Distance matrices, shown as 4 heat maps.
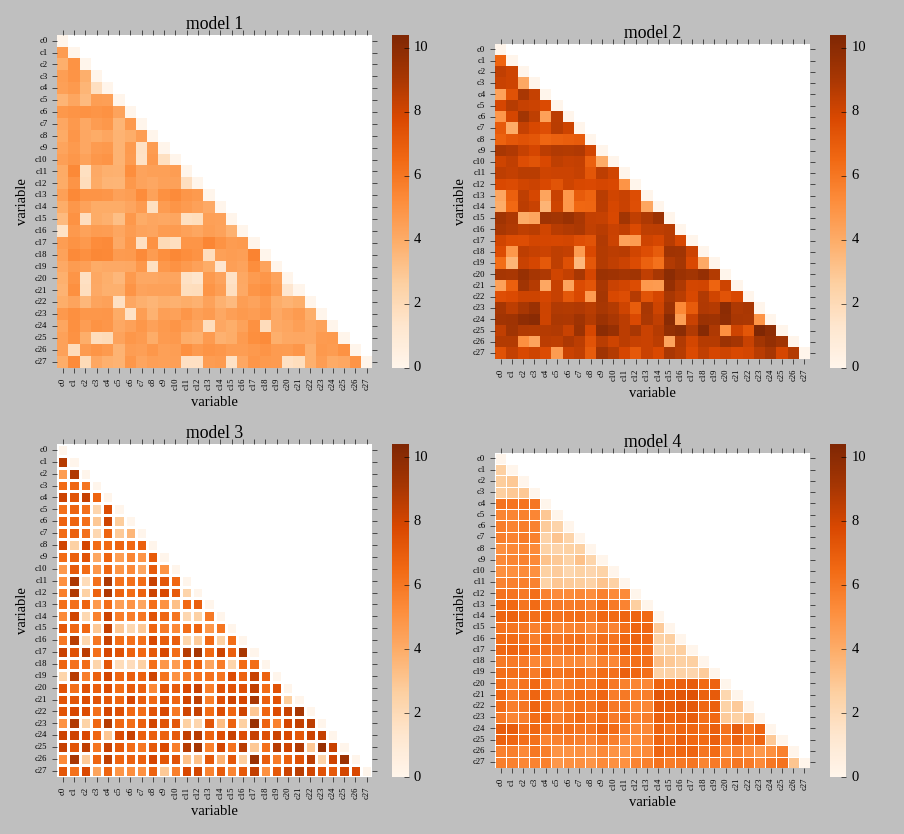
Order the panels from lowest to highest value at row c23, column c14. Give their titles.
model 3, model 1, model 4, model 2
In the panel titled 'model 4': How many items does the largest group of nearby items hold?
8
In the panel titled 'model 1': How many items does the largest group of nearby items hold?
7
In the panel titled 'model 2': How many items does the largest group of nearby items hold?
6
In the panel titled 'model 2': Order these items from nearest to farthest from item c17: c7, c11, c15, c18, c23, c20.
c11, c23, c7, c18, c15, c20
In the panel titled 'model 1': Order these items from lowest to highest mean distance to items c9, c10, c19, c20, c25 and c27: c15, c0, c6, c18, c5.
c15, c5, c0, c6, c18
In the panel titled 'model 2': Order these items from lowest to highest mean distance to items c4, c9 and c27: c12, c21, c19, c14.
c14, c21, c12, c19
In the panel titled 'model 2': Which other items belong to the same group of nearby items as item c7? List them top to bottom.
c1, c18, c19
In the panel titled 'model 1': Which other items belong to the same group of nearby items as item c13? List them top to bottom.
c18, c24
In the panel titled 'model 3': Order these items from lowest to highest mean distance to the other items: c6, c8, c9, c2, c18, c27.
c18, c6, c2, c9, c27, c8
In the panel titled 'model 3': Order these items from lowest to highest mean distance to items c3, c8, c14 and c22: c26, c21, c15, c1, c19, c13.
c15, c13, c1, c26, c19, c21
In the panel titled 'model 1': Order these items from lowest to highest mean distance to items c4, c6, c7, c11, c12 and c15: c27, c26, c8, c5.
c27, c5, c8, c26
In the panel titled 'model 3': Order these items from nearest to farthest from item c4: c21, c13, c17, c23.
c13, c21, c17, c23
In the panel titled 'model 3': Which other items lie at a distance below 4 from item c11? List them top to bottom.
c2, c12, c14, c16, c23, c26
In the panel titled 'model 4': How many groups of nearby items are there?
7
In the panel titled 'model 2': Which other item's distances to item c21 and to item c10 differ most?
c9
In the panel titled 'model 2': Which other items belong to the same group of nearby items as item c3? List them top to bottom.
c2, c15, c26
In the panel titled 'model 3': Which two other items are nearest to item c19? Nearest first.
c0, c10
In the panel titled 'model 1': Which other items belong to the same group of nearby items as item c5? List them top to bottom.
c22
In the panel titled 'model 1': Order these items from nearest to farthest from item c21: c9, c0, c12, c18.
c12, c0, c9, c18
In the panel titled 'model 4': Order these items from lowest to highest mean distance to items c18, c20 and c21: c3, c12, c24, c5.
c5, c12, c3, c24
